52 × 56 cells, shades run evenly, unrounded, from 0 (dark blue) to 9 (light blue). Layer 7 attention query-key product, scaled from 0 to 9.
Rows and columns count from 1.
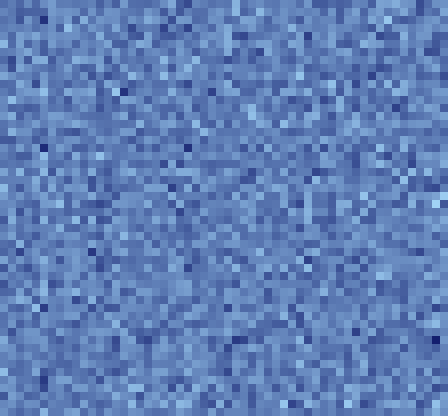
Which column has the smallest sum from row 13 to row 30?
13
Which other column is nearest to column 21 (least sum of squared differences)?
17
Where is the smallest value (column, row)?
55, 43
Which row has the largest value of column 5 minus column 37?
39
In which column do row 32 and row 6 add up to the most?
33
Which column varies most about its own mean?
6
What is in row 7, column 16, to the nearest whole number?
4
